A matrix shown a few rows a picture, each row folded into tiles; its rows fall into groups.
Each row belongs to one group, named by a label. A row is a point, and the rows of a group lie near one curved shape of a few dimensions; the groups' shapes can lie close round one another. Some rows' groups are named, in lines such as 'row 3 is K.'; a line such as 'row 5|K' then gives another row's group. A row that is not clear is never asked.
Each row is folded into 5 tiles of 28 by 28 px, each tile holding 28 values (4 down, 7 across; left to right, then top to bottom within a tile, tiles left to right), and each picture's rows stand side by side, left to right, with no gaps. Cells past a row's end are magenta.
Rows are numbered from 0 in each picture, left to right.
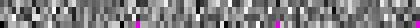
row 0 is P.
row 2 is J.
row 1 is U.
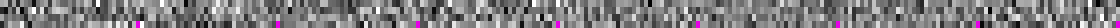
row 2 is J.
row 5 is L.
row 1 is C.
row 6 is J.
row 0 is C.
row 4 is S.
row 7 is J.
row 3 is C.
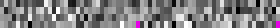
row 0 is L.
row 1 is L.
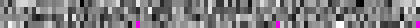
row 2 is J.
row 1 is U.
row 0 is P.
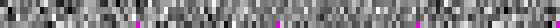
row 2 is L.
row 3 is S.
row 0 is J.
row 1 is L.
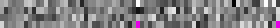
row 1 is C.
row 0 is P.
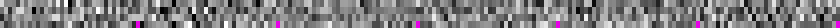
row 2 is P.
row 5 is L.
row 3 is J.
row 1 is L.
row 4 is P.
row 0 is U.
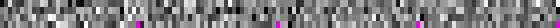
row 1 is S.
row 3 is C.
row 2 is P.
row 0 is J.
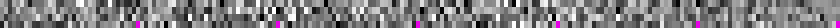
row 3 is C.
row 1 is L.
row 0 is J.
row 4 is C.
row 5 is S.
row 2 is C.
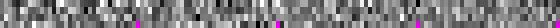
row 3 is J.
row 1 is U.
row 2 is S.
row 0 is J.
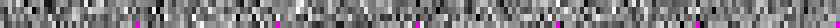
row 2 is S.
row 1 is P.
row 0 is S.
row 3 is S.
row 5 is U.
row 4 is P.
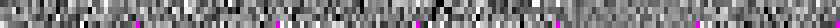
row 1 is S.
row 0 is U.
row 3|C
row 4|C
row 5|L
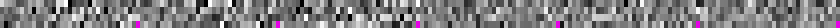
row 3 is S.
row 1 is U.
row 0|U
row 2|S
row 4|P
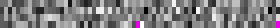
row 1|P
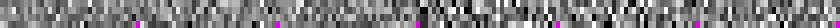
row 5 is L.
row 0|U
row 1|P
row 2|S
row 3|C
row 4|L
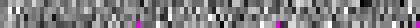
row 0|P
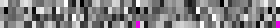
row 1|S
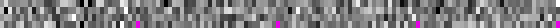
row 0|S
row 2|U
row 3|S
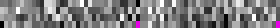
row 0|S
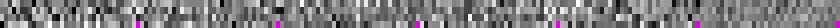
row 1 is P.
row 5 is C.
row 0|U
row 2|C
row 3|L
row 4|C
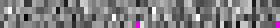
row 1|U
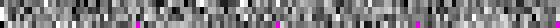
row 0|C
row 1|J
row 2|U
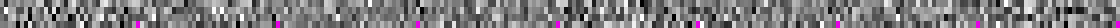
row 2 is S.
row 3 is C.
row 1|C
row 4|P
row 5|P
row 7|S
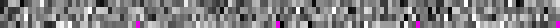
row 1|C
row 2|U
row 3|S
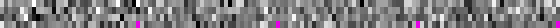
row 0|C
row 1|S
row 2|L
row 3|L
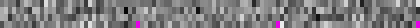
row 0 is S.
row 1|C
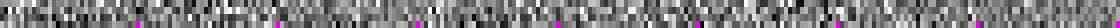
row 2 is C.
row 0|P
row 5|S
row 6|C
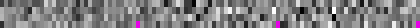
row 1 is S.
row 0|C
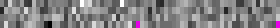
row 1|P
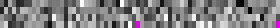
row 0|P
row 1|S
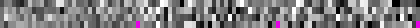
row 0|J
